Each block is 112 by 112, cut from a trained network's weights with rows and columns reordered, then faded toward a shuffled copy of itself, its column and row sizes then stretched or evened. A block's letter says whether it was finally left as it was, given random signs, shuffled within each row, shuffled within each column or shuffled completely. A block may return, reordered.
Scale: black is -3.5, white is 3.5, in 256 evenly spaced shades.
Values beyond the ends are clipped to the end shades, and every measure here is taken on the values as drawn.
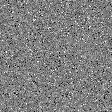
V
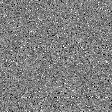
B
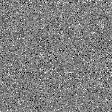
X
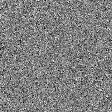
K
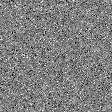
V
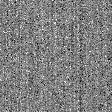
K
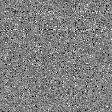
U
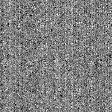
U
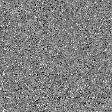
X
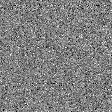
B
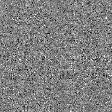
U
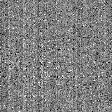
U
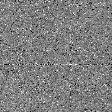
X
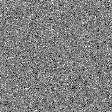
X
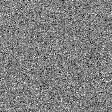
B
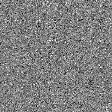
X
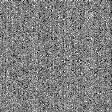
U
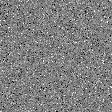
V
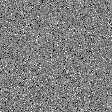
K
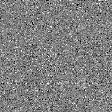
U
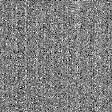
U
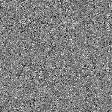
X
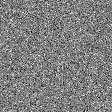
V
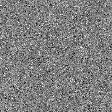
X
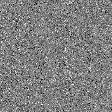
K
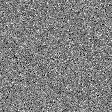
V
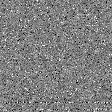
B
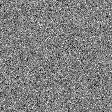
V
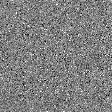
X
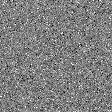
V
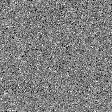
B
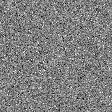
V
